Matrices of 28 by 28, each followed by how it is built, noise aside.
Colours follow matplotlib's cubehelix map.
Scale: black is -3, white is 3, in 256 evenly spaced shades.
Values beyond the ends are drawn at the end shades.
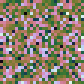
repeating columns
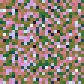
repeating rows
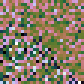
lower triangular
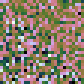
lower triangular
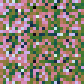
repeating rows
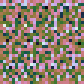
repeating columns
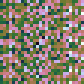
repeating rows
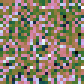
blocks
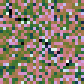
banded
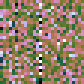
uneven columns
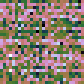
blocks
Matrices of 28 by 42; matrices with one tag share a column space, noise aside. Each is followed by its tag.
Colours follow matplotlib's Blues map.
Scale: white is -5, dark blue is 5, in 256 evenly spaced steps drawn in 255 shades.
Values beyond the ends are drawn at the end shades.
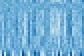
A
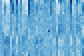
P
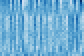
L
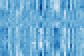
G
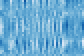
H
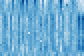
L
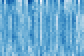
L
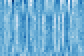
L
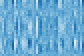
H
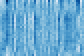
L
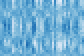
H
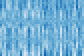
G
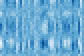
H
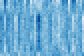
L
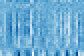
A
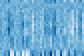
A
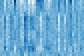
L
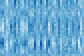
H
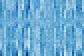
G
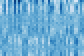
P
